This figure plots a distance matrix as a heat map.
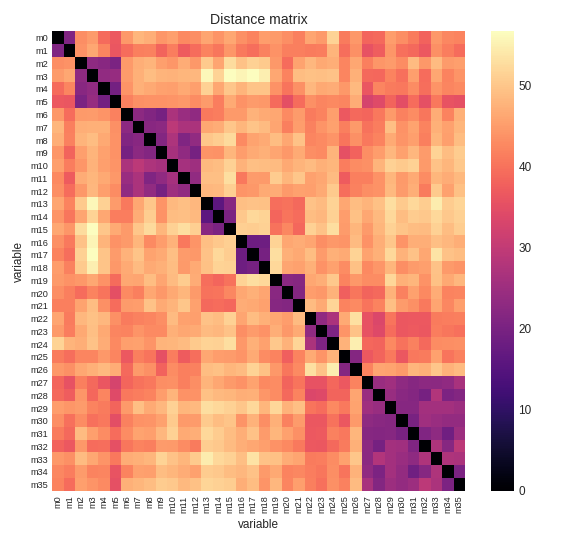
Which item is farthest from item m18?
m3
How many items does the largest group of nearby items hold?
9
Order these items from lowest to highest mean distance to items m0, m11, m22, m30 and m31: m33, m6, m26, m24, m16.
m33, m6, m24, m16, m26
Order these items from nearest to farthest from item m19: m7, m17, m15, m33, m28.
m15, m28, m7, m33, m17
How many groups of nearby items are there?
9
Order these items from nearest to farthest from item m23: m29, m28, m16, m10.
m28, m29, m16, m10
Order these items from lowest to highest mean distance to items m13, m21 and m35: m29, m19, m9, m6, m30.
m19, m30, m29, m6, m9
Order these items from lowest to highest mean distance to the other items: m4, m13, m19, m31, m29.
m31, m29, m4, m19, m13
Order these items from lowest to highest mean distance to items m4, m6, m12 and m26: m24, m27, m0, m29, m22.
m27, m0, m29, m22, m24
